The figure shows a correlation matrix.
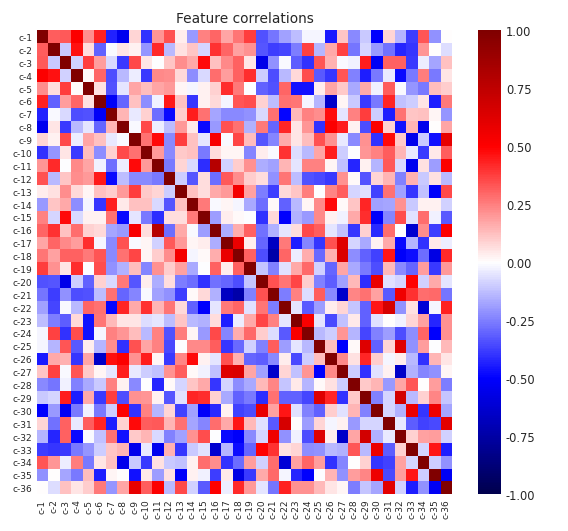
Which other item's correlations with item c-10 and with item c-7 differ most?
c-22
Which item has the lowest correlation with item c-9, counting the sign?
c-33
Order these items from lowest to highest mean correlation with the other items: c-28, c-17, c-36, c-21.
c-21, c-28, c-17, c-36
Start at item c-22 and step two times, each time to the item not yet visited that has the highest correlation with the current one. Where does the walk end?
c-36
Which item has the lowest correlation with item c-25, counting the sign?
c-27
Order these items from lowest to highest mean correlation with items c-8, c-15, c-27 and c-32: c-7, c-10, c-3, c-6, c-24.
c-6, c-24, c-10, c-3, c-7
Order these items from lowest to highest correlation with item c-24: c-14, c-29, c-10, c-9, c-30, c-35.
c-35, c-29, c-30, c-10, c-14, c-9
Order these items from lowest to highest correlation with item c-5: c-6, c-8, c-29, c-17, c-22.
c-8, c-6, c-29, c-22, c-17
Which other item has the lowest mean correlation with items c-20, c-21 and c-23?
c-17
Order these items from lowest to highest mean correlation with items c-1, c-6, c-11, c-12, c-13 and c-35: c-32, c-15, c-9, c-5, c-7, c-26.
c-7, c-26, c-32, c-15, c-9, c-5
